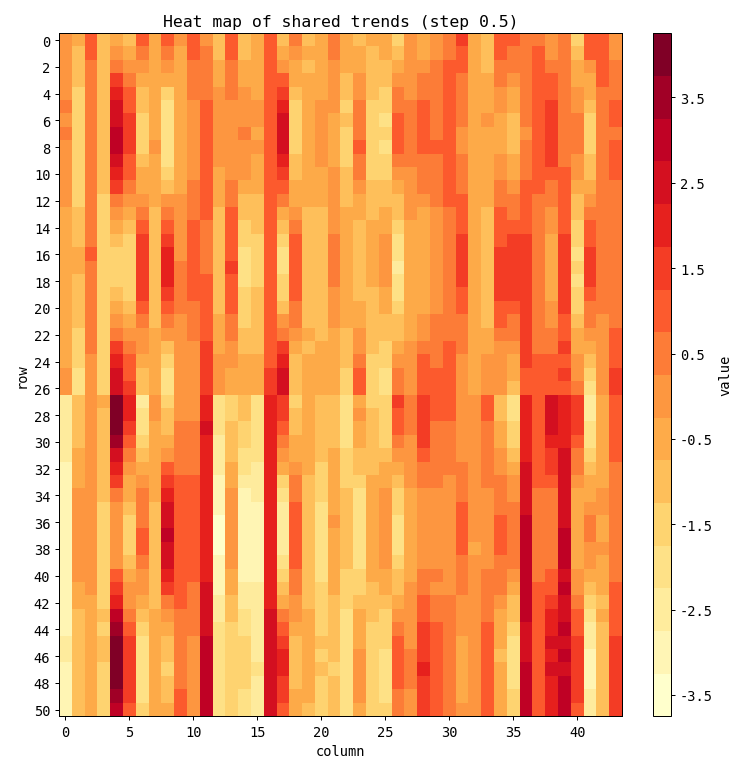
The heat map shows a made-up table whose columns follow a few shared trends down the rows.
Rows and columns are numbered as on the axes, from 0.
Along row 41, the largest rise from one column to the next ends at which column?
16
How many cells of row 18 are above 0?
20
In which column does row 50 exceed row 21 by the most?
4
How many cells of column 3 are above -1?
1
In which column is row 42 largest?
36
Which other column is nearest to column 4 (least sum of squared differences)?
38
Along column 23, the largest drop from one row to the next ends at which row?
27
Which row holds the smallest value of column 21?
47
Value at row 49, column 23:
0
